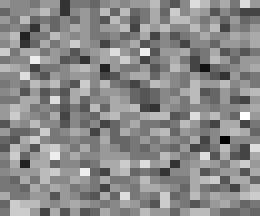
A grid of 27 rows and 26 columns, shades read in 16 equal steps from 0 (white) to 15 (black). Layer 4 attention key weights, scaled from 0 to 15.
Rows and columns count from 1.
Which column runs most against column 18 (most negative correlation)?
25
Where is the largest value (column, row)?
23, 18
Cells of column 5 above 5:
18
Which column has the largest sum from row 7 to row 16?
7
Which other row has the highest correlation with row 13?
20
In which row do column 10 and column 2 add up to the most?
17
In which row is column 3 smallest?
10
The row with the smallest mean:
15
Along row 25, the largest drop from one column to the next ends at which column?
13
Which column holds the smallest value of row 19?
26
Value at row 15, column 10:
9
